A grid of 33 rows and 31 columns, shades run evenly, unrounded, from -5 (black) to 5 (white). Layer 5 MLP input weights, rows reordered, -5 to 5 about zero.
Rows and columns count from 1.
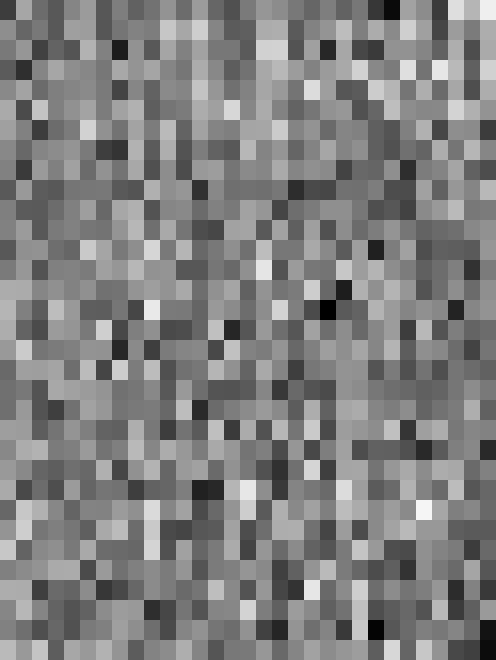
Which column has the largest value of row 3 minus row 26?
17
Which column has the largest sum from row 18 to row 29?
22
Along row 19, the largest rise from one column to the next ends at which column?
8
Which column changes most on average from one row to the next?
20
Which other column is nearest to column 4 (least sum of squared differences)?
5
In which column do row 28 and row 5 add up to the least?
30
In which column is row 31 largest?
16
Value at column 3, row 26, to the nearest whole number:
2
